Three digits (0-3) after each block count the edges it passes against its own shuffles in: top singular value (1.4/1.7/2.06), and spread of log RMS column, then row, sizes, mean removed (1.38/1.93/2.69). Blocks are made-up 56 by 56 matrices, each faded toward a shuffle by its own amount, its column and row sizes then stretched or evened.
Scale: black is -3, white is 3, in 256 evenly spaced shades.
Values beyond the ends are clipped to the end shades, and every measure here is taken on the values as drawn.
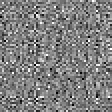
3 1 1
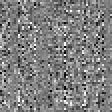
1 3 0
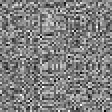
3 1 0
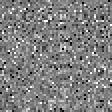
2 0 0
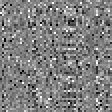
3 2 0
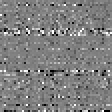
2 1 3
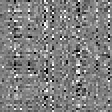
3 3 1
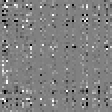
2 3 2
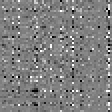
2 3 2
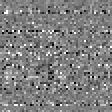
1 0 3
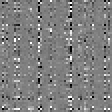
3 3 2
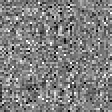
2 1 0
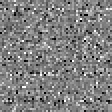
0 0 2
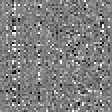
2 3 1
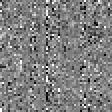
0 3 1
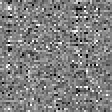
2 2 1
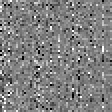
1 3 0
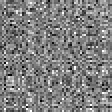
3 1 0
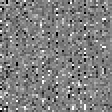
0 3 0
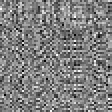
3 2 0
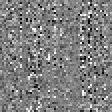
0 3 1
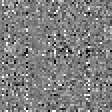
1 2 2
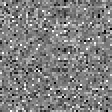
2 0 0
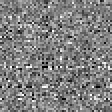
2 0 2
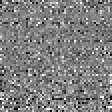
1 1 3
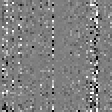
2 3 0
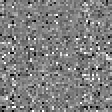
0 2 2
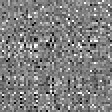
3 2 1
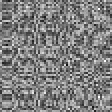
3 0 0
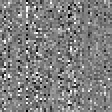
0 3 0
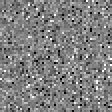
0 1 0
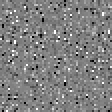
0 2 0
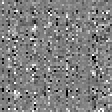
1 3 1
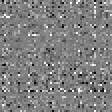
0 2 3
